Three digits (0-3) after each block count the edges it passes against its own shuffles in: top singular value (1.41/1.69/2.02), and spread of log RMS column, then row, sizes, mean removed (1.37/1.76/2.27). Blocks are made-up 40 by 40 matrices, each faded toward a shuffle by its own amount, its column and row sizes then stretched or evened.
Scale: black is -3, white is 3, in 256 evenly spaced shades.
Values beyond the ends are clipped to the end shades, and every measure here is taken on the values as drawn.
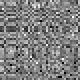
3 0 0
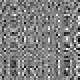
3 3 1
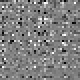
1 2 3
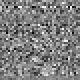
2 0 3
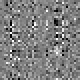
3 3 1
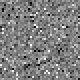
0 0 0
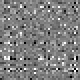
3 2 3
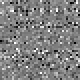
1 0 3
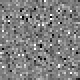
0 1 1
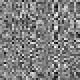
3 3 0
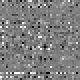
0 2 3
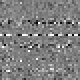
2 0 3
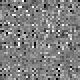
2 2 3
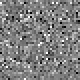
0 0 2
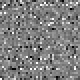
0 0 3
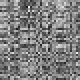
3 2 1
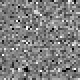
0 2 2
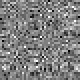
3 0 1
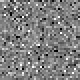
0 0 0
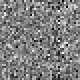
0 2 0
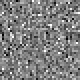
1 0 0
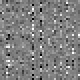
2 3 0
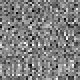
3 2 1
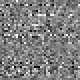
2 0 3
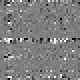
1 2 3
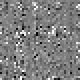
0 3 2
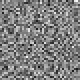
3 0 1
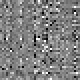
2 3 1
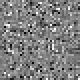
0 1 2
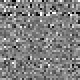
2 1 3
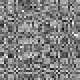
3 0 1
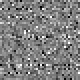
2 1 2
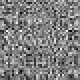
2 2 1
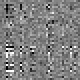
3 3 2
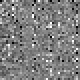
0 3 1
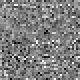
1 0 2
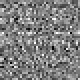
2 0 2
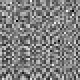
3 1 1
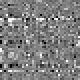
3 1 3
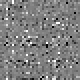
1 1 2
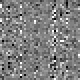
1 3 0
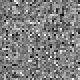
1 2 0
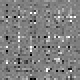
1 2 3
